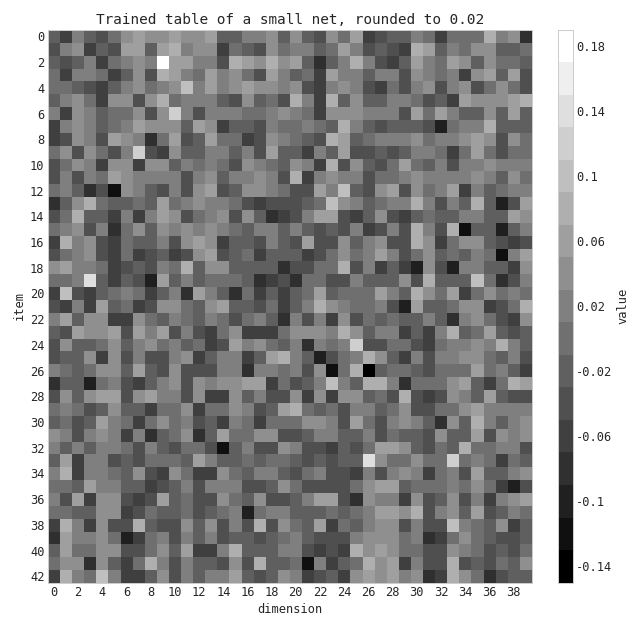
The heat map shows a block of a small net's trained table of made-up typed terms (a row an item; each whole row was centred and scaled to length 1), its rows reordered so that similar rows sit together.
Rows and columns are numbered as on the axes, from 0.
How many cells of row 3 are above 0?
22
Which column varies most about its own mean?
23
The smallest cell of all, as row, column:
26, 26
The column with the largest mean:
35
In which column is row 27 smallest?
3
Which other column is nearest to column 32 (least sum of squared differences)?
0
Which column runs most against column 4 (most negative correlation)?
6
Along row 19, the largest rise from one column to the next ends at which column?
9
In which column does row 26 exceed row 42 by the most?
7
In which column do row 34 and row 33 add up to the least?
2
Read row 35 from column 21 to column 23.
-0.04 -0.04 -0.04
